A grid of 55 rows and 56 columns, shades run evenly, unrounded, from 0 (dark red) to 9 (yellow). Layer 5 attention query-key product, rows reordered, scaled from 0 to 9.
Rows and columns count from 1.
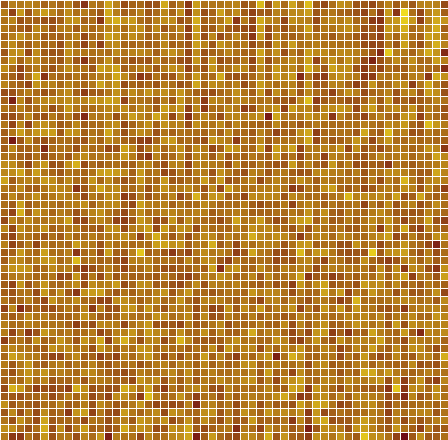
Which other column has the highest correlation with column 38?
18
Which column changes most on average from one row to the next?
10
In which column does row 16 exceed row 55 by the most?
51
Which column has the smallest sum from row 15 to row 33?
53
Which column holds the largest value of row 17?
49
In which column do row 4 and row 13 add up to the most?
39
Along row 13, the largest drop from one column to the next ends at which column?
40
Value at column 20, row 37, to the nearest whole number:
5
